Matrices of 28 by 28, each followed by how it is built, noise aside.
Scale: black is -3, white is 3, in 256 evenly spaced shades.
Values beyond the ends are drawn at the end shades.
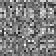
blocks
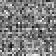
blocks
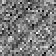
Hankel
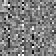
uneven columns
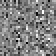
uneven columns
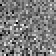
lower triangular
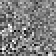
lower triangular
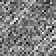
Hankel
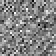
Hankel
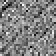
Hankel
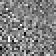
lower triangular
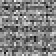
blocks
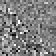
lower triangular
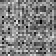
blocks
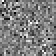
block diagonal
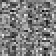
blocks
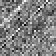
Hankel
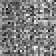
blocks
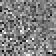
lower triangular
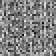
blocks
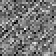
Hankel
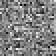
blocks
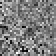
lower triangular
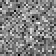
Hankel
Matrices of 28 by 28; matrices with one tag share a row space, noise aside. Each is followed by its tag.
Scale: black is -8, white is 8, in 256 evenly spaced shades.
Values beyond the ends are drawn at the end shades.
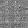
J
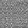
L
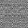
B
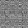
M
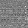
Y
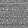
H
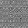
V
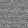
B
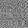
Y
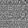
Y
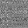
H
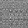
V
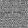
B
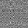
V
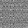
V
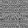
J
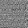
Y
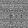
V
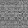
M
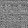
B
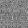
B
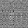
V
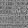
Y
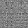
L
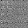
H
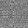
V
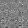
M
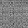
V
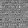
J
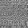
Y
